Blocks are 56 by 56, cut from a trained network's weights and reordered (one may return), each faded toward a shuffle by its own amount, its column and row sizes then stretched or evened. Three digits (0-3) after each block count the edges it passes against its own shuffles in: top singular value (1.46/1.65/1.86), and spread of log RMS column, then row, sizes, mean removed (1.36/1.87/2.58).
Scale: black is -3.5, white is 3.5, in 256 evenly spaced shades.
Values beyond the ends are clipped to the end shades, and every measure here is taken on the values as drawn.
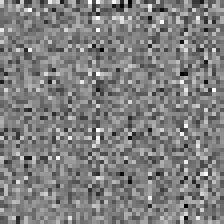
2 2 2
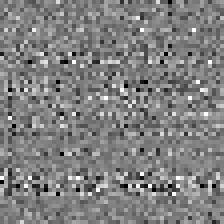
0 0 3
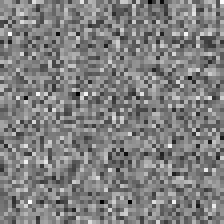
1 0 1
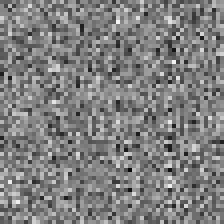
2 2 0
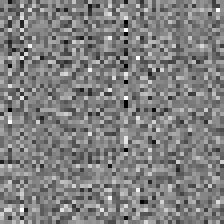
3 2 1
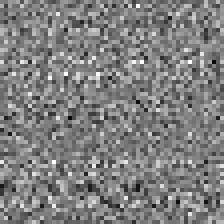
2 0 2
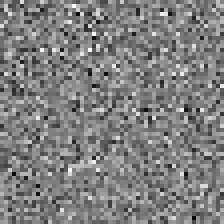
0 0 1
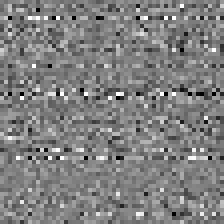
1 1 3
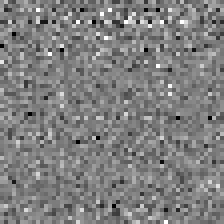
0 0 2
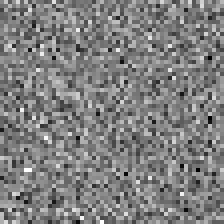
0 0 0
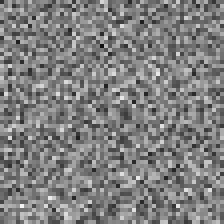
2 0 0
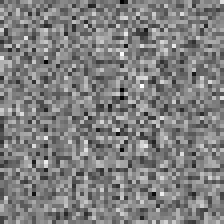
2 2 0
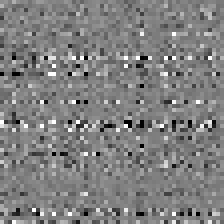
1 2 3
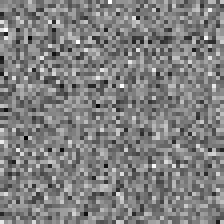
0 0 1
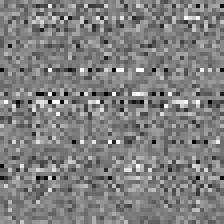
2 0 3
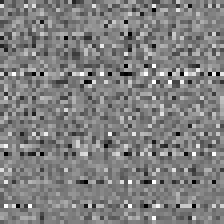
2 1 3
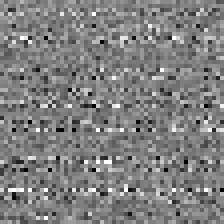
1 0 3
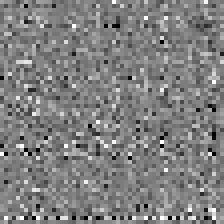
1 2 2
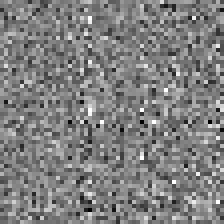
0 2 1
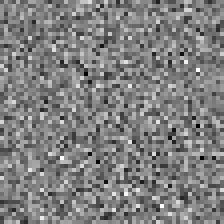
0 1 0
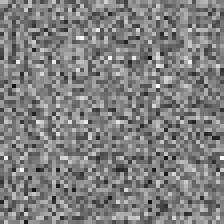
1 0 1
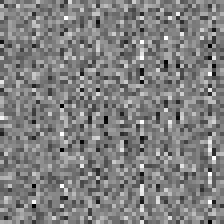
3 3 0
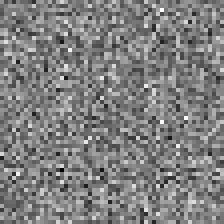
2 1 0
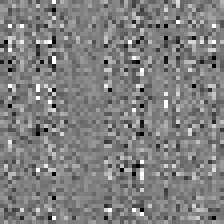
0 3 2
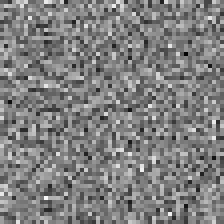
1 0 0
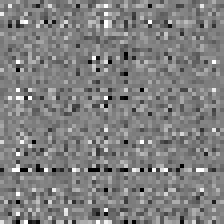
2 2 3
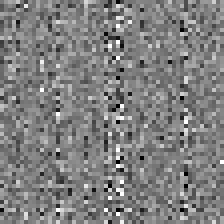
2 3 0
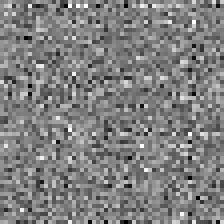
1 1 2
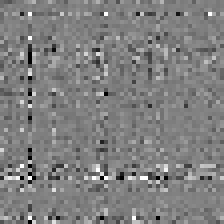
3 2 3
